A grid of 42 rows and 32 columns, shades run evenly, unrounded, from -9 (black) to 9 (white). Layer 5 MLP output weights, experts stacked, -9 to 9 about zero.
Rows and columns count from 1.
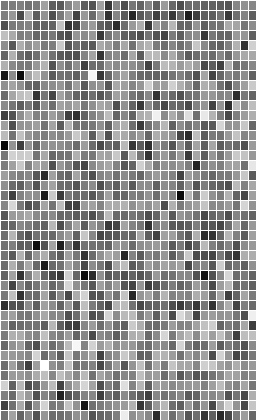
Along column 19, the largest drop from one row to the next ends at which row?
7
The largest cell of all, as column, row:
6, 37
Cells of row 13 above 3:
5
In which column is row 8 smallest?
3
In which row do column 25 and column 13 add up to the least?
8
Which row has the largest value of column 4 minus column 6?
27
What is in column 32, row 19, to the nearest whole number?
3
